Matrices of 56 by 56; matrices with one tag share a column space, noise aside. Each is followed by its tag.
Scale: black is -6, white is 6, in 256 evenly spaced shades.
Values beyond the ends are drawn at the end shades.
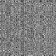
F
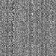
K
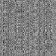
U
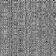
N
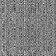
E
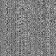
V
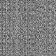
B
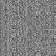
F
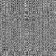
E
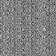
B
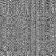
E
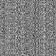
B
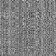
N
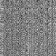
V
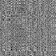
E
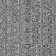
K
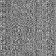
U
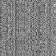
U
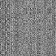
V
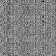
F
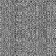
F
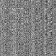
V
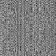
E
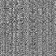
V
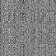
K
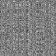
U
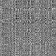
V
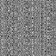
B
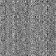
F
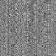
K
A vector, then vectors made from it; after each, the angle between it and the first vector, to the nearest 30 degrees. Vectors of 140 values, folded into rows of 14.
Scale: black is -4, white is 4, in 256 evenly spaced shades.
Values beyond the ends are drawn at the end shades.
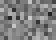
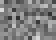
30 degrees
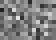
150 degrees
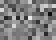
30 degrees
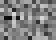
30 degrees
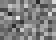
120 degrees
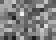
90 degrees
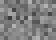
30 degrees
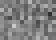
30 degrees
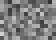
90 degrees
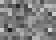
60 degrees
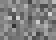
150 degrees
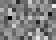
30 degrees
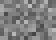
90 degrees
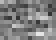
60 degrees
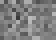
60 degrees
